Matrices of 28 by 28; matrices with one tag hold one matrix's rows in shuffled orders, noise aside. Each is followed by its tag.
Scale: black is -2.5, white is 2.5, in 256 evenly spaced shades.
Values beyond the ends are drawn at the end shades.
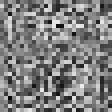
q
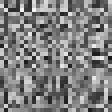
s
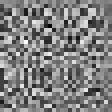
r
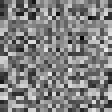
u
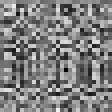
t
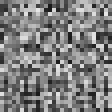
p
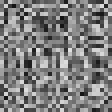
s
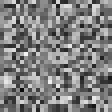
t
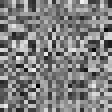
u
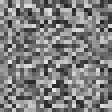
q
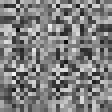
t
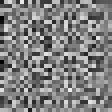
r
